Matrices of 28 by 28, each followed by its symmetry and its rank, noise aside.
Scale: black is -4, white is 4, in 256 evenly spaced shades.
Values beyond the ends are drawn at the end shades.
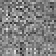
no symmetry, rank six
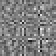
no symmetry, rank four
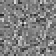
antisymmetric, rank eight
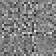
antisymmetric, rank six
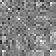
symmetric, rank four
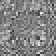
symmetric, rank four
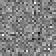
symmetric, rank eight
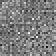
symmetric, rank eight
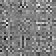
antisymmetric, rank four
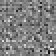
antisymmetric, rank eight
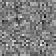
no symmetry, rank six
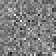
symmetric, rank four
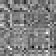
antisymmetric, rank four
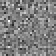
antisymmetric, rank eight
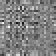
no symmetry, rank four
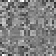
no symmetry, rank four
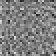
antisymmetric, rank six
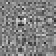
antisymmetric, rank four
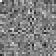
symmetric, rank six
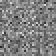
no symmetry, rank eight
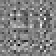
antisymmetric, rank four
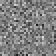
no symmetry, rank six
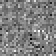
antisymmetric, rank eight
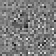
symmetric, rank six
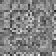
symmetric, rank four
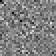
symmetric, rank eight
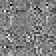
antisymmetric, rank six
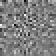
antisymmetric, rank four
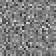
antisymmetric, rank eight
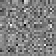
no symmetry, rank four
